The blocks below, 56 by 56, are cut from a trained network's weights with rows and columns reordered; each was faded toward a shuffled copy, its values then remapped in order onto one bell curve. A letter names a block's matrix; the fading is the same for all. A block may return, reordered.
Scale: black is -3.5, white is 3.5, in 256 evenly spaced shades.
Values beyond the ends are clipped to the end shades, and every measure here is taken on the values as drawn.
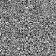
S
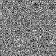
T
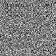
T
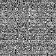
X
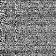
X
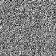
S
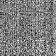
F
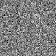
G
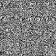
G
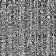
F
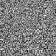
T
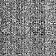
F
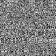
T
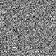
S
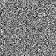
S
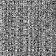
F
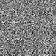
T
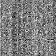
F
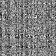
F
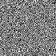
S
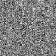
S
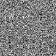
G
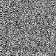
S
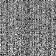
F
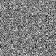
G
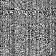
F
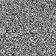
S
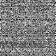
X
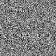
S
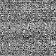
X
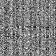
F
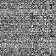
X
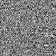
G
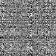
X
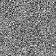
G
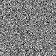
G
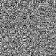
T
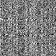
F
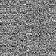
T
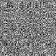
T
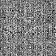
F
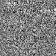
S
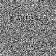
T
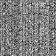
F
